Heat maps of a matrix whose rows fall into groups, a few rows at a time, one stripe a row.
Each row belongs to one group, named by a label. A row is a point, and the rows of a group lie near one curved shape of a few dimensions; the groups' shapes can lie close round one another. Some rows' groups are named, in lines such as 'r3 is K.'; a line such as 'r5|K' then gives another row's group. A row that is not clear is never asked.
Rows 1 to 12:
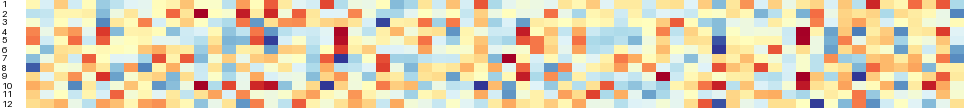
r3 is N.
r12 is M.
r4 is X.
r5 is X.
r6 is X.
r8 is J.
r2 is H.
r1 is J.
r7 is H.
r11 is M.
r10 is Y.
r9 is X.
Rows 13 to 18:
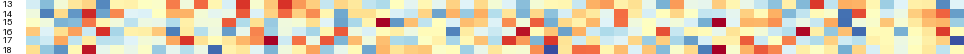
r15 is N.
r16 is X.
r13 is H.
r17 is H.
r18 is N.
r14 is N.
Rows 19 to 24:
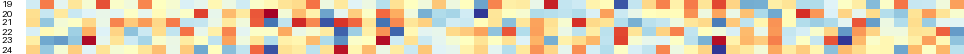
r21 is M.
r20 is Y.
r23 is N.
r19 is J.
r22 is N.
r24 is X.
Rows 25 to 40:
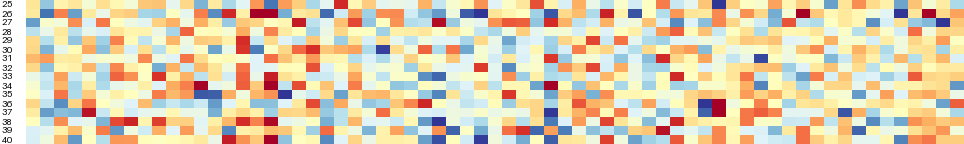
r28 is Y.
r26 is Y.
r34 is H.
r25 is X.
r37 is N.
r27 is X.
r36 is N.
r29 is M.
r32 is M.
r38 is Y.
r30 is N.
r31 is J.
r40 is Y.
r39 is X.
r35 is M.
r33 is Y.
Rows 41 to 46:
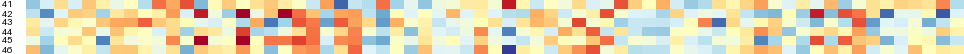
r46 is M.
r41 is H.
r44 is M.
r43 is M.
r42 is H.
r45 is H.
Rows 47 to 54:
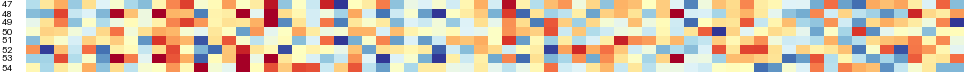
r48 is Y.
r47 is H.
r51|H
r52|M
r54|H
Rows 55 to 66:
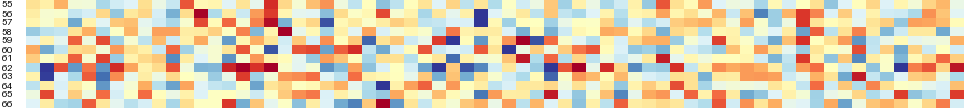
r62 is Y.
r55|J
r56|Y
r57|Y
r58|H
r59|X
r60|M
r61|X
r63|N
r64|N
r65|J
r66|N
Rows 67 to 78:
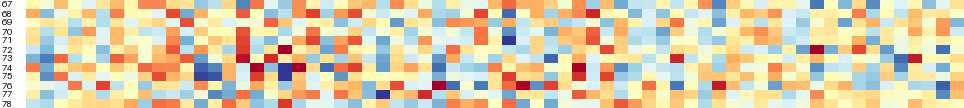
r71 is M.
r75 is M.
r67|M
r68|M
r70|M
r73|Y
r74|M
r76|X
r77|N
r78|H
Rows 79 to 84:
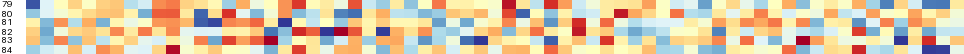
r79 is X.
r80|H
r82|M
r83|Y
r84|X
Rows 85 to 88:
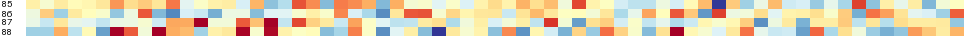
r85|M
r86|N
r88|Y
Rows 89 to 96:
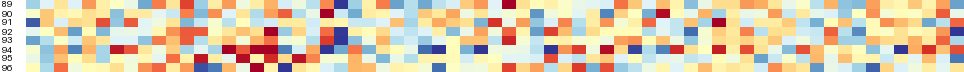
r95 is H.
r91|J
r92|H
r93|H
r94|Y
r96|M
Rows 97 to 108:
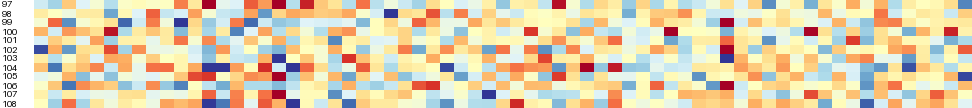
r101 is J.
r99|N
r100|X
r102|J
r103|X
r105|H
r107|Y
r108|M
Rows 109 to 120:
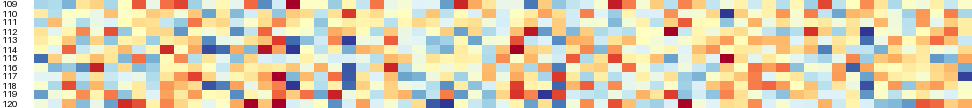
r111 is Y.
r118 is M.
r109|H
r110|X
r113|M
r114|M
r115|J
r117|H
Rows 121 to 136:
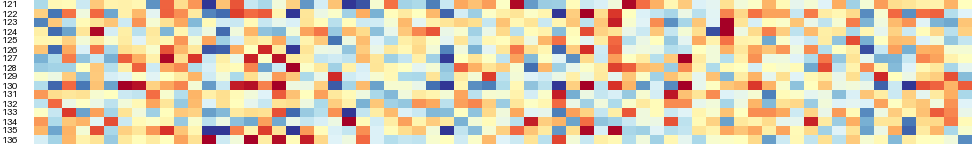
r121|H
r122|M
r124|N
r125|J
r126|M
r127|Y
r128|H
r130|Y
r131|J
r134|X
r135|M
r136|H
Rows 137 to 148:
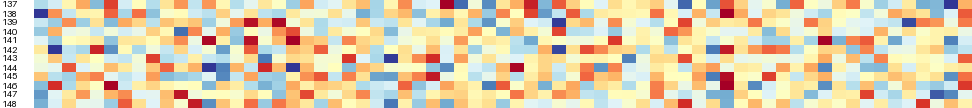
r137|X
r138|J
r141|H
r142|N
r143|N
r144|M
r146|J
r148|Y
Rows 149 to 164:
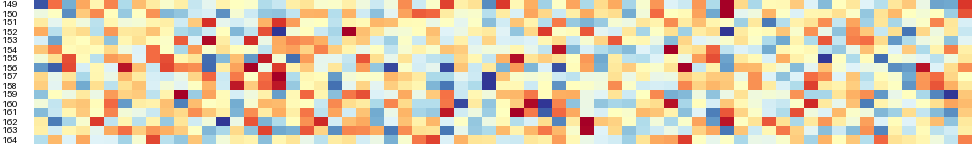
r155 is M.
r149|J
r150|N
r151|Y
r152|X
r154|J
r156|Y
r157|Y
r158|Y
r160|X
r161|X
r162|N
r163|M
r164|N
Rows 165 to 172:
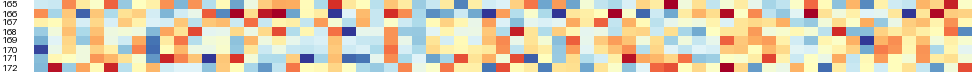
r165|X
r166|Y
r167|M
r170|J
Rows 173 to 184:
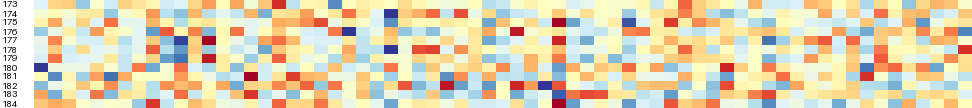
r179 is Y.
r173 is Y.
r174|N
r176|H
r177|Y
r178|N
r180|J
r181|N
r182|X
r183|M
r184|J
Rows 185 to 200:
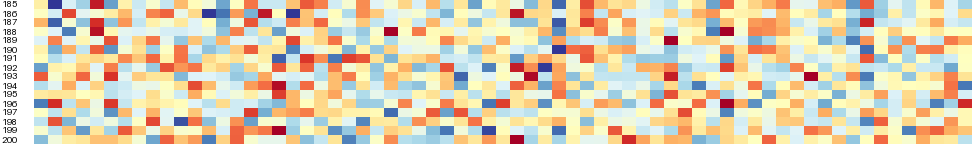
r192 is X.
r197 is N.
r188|N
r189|J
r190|M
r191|M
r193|X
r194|H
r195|J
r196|J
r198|N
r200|H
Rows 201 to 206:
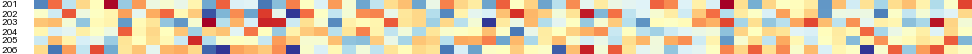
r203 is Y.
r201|J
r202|M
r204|M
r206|M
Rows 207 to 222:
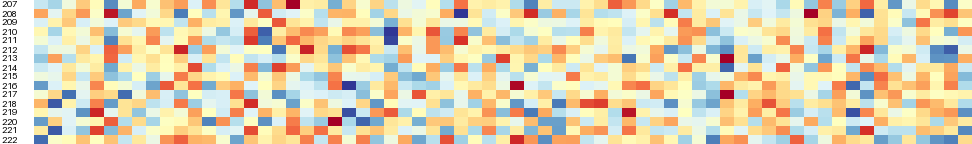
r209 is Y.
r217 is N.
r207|H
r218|M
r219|N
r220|J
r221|N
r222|X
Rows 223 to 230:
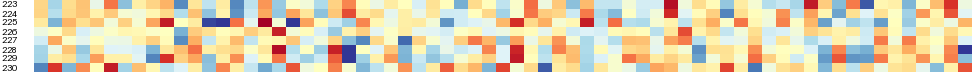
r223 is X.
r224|X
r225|M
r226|Y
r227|N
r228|H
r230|J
